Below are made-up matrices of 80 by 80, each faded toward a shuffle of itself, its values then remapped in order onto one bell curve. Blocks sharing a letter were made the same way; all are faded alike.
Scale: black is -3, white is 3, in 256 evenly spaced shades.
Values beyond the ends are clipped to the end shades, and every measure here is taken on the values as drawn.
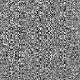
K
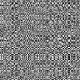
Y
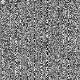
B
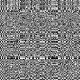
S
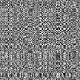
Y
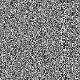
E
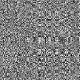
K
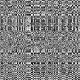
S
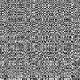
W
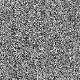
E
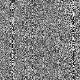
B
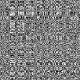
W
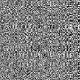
K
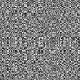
W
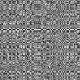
S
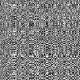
W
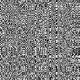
K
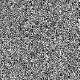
E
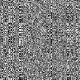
K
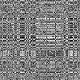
S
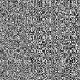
K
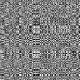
Y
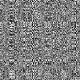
K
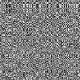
W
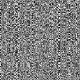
K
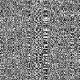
K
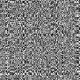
K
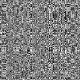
K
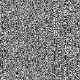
B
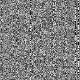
B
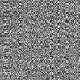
K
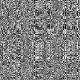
K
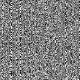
B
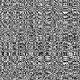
W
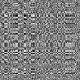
S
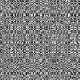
S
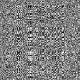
K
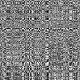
Y
